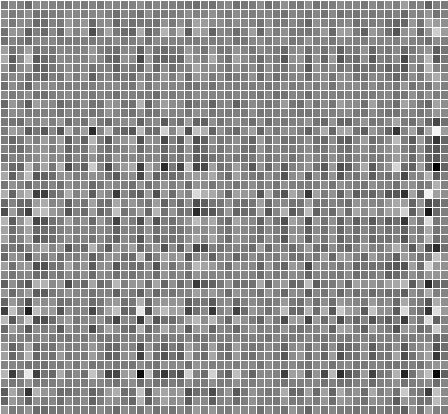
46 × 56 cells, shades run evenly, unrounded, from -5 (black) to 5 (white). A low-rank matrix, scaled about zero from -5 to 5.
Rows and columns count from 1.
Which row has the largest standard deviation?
42
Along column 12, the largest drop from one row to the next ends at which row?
15
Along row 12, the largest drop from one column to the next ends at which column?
19
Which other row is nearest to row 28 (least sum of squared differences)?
16
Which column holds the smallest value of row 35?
4
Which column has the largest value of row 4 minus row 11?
55
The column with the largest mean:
54
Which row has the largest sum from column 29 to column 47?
35
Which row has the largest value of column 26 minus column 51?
22
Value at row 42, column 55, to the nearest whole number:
-5
